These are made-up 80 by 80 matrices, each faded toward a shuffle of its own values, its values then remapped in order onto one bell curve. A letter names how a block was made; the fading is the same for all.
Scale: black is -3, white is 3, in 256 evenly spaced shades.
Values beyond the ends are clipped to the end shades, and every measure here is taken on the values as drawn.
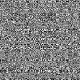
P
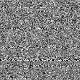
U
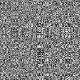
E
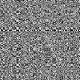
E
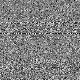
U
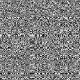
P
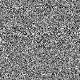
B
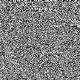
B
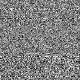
U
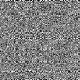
P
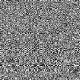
P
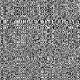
E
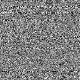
B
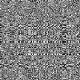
E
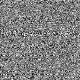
U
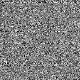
U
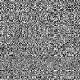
P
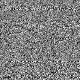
B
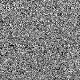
B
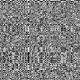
E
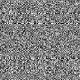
P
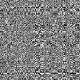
E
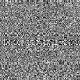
P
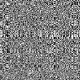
E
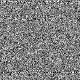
B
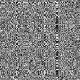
E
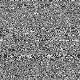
U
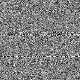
U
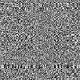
E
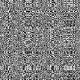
E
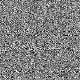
B
